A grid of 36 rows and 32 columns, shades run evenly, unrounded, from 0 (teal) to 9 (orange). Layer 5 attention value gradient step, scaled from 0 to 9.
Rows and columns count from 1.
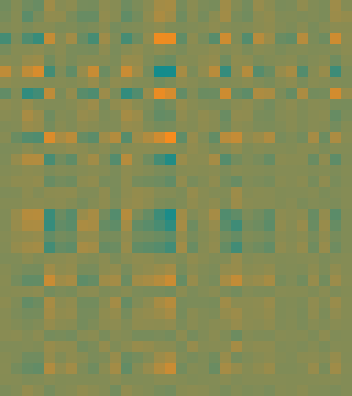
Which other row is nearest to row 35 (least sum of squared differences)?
3
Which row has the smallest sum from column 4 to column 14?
9
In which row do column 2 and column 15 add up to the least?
7
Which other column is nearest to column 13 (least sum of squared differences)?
23
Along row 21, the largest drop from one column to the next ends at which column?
5
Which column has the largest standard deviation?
16
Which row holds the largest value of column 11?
13
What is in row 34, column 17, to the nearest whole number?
4
